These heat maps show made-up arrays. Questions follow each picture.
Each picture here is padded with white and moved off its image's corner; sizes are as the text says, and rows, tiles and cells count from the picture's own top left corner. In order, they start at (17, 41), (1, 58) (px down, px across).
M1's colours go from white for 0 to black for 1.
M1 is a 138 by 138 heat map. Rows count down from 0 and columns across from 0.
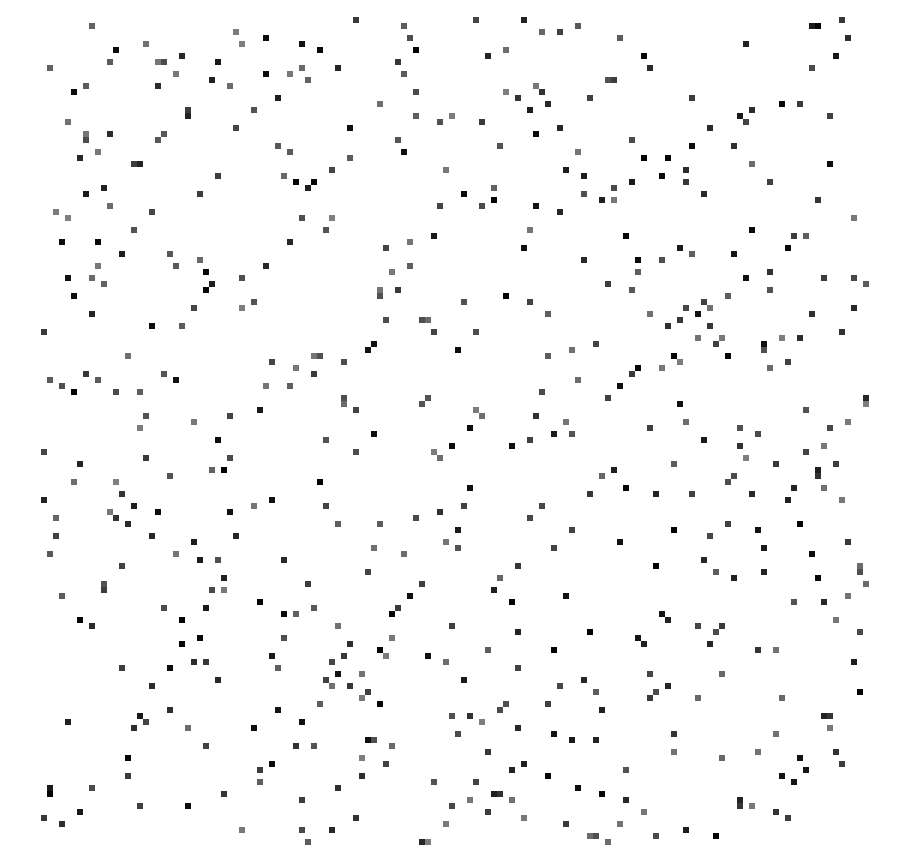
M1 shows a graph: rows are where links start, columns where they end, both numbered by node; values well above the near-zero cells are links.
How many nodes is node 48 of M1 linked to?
5
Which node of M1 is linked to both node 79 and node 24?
node 118
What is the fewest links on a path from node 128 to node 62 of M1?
5
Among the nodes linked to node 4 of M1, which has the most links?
node 43
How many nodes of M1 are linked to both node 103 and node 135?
0
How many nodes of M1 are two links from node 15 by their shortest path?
6
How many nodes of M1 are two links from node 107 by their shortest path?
9
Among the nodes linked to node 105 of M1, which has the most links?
node 56
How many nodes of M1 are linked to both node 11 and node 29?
1
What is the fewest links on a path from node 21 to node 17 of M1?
7
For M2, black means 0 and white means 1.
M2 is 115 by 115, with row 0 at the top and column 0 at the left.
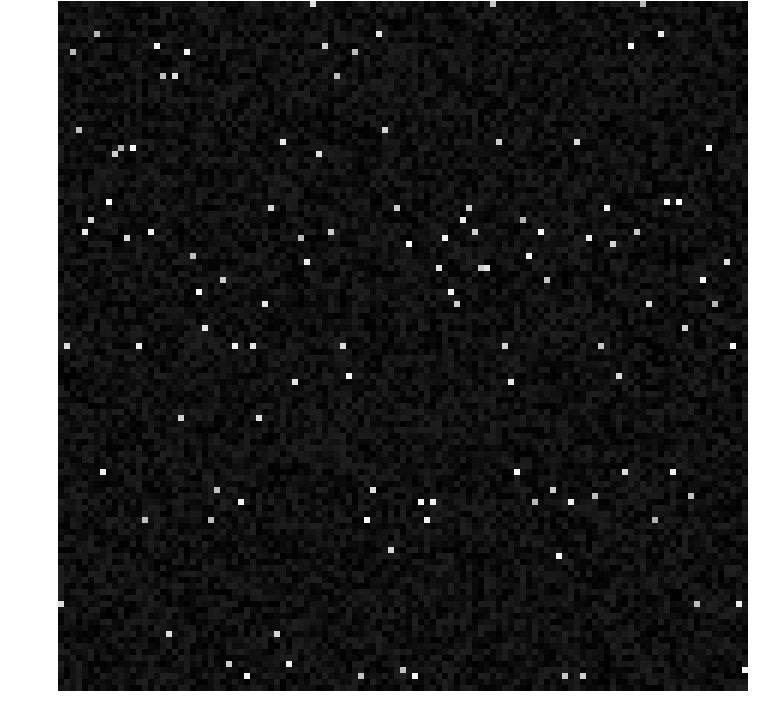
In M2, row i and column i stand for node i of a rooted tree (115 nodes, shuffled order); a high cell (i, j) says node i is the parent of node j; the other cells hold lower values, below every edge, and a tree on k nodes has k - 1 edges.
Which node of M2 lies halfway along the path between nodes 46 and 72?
36
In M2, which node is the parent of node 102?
78
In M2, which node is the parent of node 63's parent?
7
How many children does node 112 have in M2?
5
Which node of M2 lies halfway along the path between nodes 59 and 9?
111
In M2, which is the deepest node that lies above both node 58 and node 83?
40
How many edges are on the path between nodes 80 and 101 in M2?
4
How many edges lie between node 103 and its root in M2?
4
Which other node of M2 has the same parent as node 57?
114
